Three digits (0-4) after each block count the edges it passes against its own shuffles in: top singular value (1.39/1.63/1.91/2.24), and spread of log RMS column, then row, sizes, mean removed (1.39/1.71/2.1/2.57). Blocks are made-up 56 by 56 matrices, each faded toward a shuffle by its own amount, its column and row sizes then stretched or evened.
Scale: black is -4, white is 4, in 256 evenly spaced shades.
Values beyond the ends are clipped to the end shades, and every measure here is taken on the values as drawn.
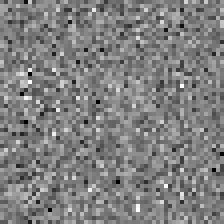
2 1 0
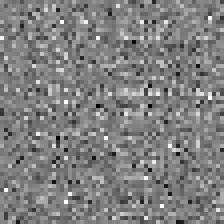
2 0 1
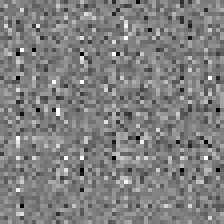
1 3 2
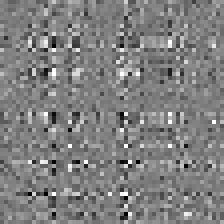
4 4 4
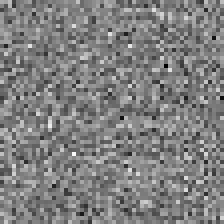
3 1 0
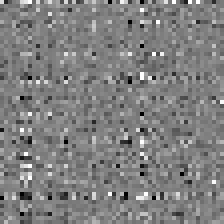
3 3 4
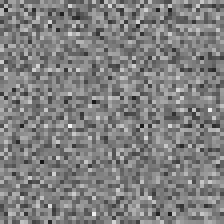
3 0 2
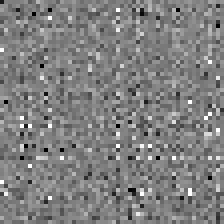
2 3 2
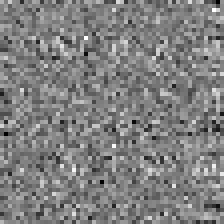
2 1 3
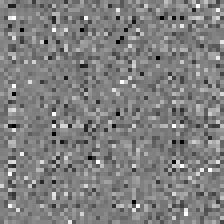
3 2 1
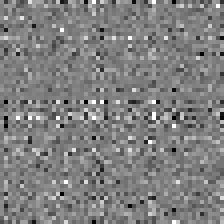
3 2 4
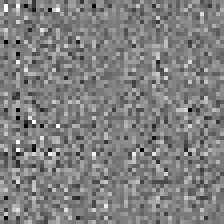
2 4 2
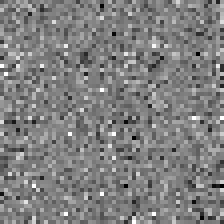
0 3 1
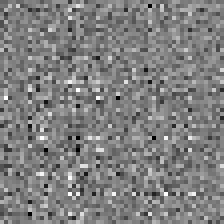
0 3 3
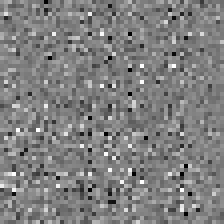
2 2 1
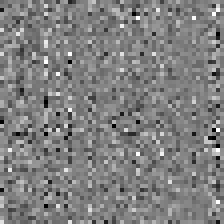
0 4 1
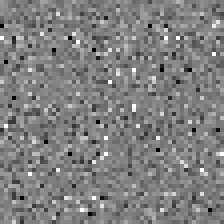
0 0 1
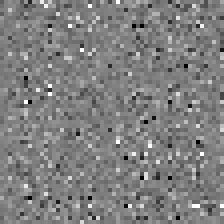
0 3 1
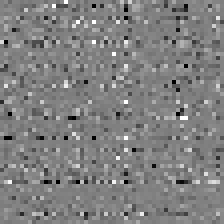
3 2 4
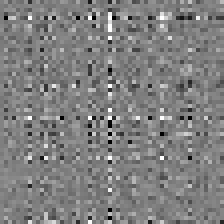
4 4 4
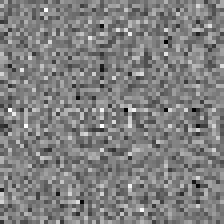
2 1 1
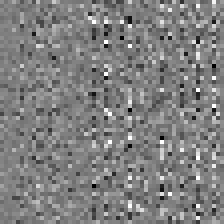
3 4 0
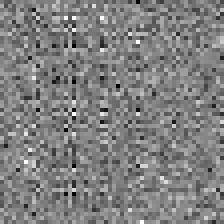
3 3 0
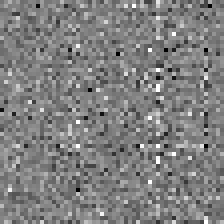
2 2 1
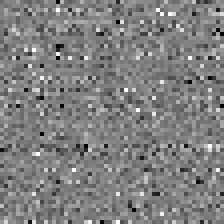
0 0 4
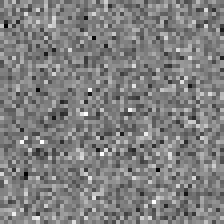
0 0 0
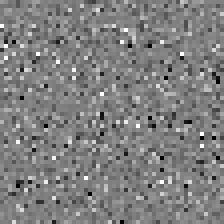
0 0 1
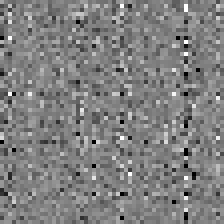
2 4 2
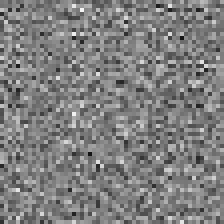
3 3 1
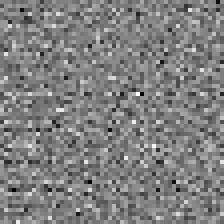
3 0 2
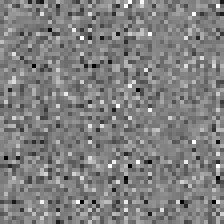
2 2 2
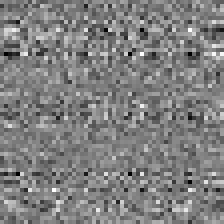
4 1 4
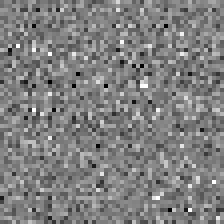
1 0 2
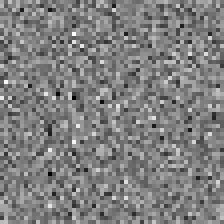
2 1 0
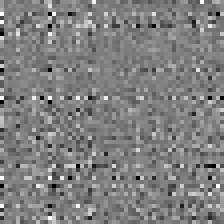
1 3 4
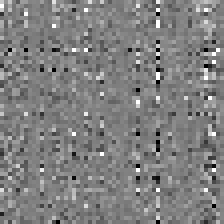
3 4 2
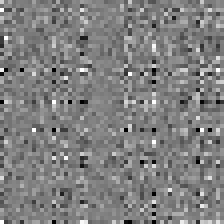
4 4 3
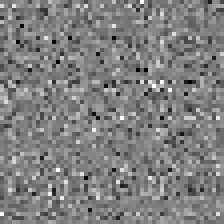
3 0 2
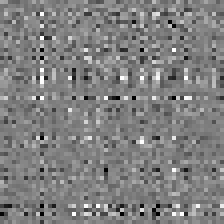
4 3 4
